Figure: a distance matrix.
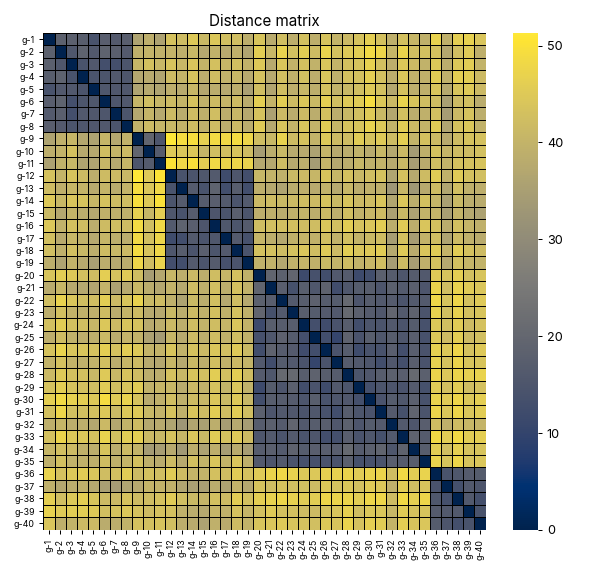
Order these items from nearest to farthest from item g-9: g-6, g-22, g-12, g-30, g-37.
g-37, g-6, g-30, g-22, g-12
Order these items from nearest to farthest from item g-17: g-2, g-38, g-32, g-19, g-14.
g-19, g-14, g-32, g-2, g-38
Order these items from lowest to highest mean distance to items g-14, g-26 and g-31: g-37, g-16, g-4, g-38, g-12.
g-12, g-16, g-37, g-4, g-38
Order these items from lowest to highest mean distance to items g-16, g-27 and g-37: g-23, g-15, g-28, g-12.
g-15, g-12, g-23, g-28
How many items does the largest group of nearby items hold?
16
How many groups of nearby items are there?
5
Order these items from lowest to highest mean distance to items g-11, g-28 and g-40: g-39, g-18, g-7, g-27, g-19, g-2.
g-27, g-39, g-7, g-2, g-19, g-18
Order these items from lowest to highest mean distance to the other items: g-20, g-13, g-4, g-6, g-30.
g-20, g-30, g-13, g-4, g-6
